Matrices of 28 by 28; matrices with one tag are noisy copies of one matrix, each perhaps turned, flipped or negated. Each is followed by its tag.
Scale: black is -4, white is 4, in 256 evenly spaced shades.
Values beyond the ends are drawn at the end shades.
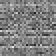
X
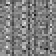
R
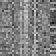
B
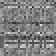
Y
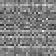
X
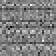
R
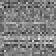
Y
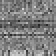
B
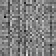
X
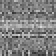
B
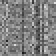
Y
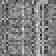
Y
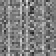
R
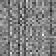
X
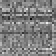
Y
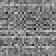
X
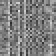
X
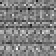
R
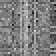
B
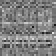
Y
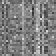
Y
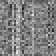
Y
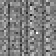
R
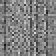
X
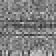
B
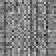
X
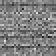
X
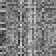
B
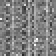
R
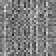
X
